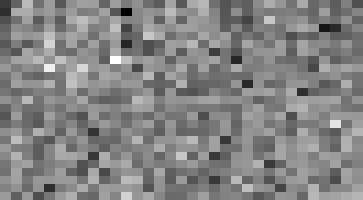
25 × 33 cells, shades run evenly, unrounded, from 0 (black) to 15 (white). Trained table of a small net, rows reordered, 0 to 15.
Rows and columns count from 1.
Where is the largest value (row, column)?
8, 11
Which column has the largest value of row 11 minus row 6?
12
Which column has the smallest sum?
1
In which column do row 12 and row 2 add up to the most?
16
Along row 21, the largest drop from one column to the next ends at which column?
25
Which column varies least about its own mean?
24
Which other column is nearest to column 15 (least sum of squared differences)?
6
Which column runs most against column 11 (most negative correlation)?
22
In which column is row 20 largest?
17
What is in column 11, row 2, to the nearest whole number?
5
